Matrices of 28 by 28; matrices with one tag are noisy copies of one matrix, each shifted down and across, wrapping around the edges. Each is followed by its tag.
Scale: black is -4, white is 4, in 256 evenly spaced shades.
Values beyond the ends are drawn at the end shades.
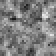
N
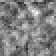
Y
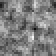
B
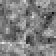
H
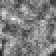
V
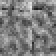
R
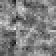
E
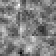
B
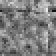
R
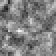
V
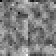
R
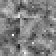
E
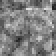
H
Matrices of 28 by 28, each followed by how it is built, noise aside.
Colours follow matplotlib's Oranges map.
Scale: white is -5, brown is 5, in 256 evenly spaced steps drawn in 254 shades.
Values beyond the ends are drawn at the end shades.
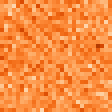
Toeplitz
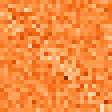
banded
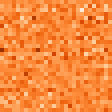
uneven rows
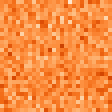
repeating columns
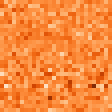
uneven rows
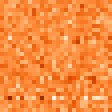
uneven rows
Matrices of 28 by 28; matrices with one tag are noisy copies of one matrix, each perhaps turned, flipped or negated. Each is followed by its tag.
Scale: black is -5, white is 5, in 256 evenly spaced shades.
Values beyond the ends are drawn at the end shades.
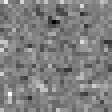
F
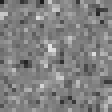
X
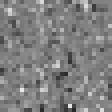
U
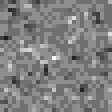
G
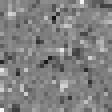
X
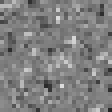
X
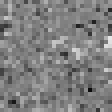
U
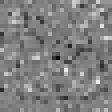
G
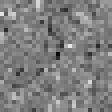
G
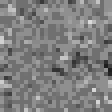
U
